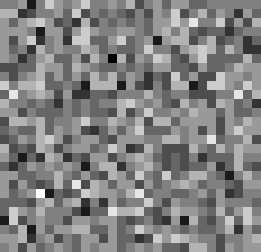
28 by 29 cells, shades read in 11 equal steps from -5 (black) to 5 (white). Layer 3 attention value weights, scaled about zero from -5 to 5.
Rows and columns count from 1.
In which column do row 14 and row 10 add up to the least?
17
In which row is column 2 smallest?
19
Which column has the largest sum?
5
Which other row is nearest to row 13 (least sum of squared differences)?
28
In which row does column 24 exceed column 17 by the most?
10
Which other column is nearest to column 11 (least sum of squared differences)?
12
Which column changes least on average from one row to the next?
8
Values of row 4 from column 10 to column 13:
3 1 0 0
